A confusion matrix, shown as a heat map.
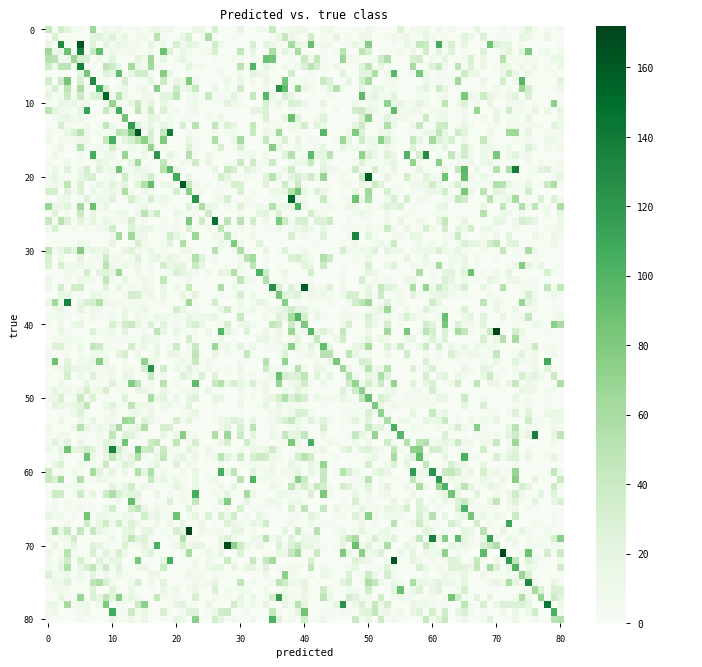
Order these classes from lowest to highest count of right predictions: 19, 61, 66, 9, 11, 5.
66, 19, 11, 61, 5, 9
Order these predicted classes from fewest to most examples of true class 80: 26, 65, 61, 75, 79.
75, 65, 61, 26, 79
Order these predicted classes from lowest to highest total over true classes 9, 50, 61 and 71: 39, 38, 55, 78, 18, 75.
55, 78, 18, 38, 75, 39
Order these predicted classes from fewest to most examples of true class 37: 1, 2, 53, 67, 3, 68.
67, 2, 53, 68, 1, 3
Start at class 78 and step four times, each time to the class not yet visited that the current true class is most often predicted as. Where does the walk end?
40
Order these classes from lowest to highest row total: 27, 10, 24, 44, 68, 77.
27, 44, 10, 68, 24, 77
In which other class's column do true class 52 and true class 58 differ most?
65
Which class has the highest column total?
50
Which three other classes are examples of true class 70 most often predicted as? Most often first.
28, 17, 48
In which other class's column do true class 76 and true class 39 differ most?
62
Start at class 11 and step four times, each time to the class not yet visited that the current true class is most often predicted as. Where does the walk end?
72
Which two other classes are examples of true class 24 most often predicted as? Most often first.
39, 7
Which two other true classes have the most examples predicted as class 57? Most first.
60, 18
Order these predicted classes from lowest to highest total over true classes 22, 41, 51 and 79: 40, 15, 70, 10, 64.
15, 64, 40, 10, 70
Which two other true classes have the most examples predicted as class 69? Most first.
2, 73
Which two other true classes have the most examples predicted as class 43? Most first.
14, 63
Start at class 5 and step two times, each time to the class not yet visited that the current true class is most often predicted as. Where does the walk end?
74
